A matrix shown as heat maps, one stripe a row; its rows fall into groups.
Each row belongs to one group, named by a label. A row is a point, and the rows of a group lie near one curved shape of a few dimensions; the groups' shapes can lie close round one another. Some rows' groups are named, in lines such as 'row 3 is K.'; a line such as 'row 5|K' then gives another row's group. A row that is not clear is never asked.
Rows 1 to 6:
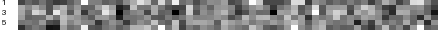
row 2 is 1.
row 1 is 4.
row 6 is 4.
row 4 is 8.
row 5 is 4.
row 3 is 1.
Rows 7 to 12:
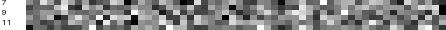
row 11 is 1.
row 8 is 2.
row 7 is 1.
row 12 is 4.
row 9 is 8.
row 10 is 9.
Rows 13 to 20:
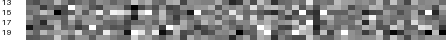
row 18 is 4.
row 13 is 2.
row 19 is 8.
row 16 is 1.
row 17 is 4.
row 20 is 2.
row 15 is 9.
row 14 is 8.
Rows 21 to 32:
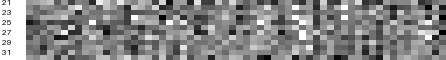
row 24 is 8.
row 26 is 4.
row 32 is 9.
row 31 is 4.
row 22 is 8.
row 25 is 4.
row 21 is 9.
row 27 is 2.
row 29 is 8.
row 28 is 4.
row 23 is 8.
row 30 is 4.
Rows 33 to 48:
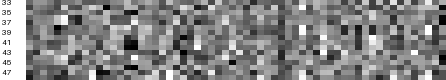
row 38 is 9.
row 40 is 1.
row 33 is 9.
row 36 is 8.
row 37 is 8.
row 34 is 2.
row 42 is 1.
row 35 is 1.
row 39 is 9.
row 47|4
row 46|1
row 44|8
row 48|4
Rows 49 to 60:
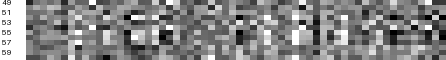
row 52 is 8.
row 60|4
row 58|8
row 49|4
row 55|8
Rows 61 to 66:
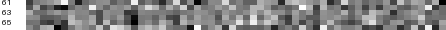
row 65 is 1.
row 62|4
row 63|8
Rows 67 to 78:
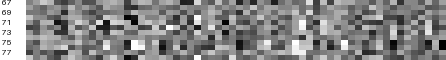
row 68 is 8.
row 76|8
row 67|9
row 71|9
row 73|9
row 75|8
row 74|9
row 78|1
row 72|4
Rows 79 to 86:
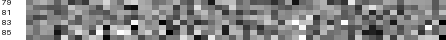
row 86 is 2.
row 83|8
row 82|4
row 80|1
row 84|9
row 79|9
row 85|9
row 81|9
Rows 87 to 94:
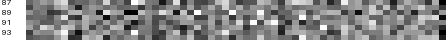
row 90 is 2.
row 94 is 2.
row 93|8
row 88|8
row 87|8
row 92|1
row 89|1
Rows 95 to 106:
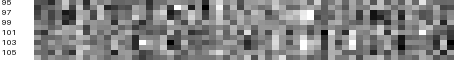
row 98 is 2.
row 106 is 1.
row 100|8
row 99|4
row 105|4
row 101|1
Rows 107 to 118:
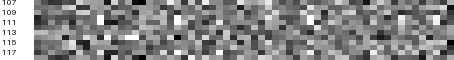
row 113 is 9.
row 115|2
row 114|9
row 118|1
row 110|4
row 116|8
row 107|1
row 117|4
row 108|2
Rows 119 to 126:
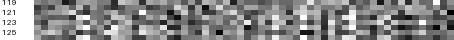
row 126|8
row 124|8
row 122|8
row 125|9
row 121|8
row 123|1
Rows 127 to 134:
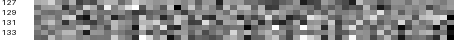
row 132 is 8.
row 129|8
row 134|8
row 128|9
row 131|9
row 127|9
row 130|2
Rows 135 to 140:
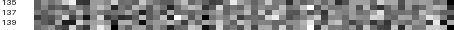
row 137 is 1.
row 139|4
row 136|2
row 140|2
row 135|8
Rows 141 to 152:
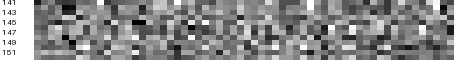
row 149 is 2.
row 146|1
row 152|8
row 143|4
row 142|4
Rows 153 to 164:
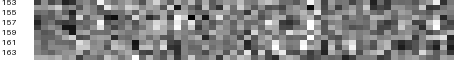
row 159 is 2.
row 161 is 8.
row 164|9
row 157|4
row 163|1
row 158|4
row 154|9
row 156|4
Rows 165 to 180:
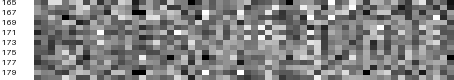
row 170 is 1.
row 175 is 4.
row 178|4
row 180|2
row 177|2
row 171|4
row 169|2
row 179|1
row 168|9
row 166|8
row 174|4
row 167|1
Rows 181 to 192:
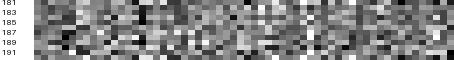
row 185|8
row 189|1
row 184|9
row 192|8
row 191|2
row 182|1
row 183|8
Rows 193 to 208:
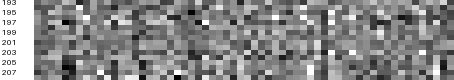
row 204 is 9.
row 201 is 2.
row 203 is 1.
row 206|4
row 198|4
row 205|4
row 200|8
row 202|2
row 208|9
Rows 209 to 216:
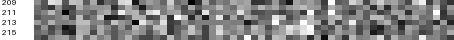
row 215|2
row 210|4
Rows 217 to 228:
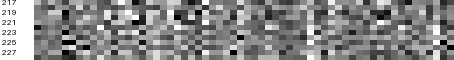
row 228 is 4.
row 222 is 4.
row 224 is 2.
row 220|9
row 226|8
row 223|9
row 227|9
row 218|4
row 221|1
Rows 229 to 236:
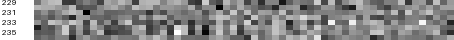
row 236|2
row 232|2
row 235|4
